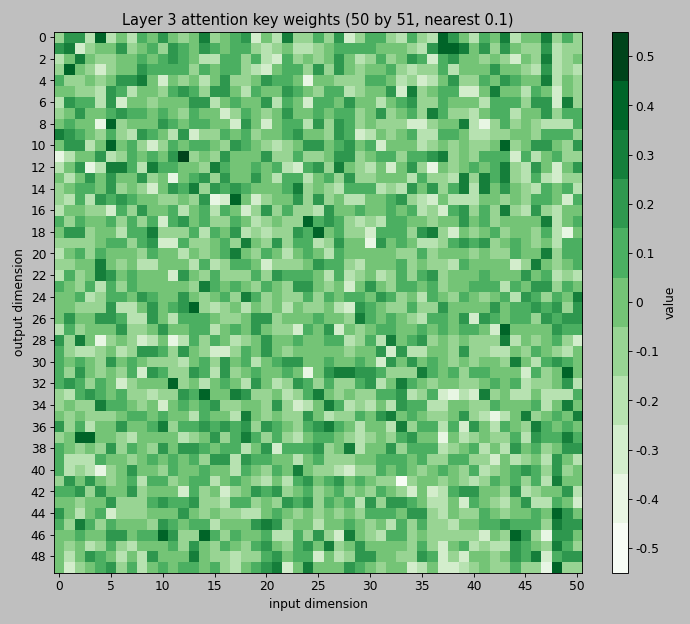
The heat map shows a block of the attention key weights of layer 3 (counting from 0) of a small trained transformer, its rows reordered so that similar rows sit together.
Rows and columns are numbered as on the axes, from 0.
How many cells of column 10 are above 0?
17
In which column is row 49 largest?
48
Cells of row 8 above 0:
15
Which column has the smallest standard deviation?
7
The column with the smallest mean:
40
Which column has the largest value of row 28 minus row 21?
20
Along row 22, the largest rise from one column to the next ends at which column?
12
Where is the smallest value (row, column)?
41, 33
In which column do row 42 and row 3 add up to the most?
1
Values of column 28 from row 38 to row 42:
0.3 -0.1 -0.3 0 -0.1
